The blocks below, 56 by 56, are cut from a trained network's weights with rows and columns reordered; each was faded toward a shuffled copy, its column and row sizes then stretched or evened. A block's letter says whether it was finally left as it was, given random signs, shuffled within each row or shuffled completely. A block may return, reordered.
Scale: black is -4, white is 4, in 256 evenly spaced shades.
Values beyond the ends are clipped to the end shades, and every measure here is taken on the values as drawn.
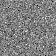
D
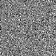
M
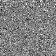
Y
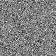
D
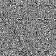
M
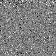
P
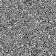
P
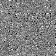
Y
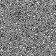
Y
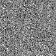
Y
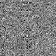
M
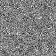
P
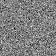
D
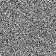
P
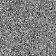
Y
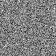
D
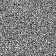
P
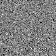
P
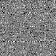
M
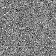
D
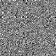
M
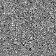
Y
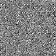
Y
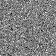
D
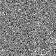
P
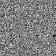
M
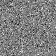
D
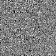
Y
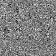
Y
